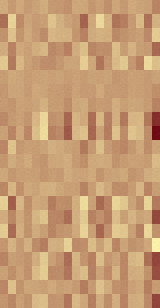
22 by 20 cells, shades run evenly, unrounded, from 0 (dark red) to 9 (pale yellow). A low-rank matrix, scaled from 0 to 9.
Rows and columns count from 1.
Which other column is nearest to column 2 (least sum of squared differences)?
7
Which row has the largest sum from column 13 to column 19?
15
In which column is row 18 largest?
20
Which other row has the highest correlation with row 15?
17
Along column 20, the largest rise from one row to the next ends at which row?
11
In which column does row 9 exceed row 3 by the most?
6
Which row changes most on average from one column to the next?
10
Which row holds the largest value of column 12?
18
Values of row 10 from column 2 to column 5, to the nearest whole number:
5 6 5 7
